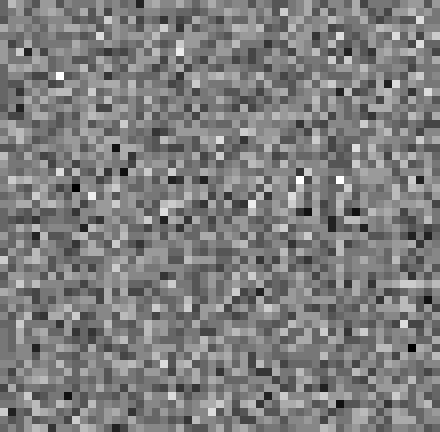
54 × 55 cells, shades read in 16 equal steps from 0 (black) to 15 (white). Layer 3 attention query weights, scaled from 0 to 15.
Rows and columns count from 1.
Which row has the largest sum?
26
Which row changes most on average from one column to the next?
23
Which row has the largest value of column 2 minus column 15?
54
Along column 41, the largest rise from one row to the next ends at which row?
50
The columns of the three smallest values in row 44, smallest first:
52, 5, 14
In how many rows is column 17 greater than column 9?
23
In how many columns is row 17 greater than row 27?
28
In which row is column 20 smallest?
17
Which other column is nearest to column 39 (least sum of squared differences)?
19
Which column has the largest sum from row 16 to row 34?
32
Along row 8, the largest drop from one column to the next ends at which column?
43
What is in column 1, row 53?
7
